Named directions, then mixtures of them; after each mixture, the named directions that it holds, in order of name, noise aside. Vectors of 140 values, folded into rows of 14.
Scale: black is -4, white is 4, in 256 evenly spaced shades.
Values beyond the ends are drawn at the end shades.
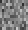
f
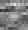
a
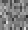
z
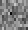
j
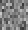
f.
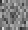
f, j.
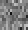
j, z.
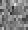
a, j.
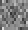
f, j.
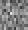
f, j, z.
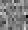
a, z.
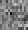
j, z.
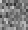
a, f, z.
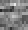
a.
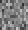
f.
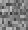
a, f, j.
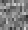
a, z.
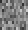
f.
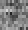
a, j, z.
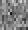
j.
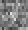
a, j.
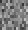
f.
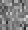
f, j, z.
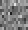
a, j.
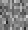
z.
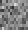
a, f, j.
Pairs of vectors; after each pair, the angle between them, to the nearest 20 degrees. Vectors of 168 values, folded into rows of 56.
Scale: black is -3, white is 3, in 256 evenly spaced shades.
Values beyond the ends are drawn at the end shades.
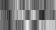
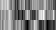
160 degrees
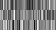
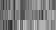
120 degrees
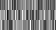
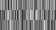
140 degrees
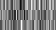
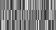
60 degrees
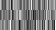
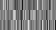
120 degrees
